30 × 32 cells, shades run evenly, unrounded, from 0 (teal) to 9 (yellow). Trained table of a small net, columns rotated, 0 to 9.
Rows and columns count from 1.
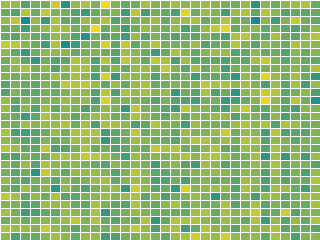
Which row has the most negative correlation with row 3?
21
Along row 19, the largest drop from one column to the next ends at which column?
6
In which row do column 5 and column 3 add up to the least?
3
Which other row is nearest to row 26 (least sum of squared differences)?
15
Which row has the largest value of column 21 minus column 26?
1
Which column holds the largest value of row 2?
19
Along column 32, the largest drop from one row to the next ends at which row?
10
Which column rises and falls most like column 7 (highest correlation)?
26
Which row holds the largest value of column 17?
9
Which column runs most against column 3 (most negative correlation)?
23
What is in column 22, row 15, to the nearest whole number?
5
